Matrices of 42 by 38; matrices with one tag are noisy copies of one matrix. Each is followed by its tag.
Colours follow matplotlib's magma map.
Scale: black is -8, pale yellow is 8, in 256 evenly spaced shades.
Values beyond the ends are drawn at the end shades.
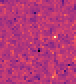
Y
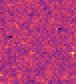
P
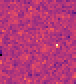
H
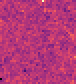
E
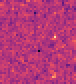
Y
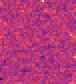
E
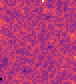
E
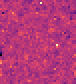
H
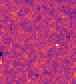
H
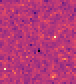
Y
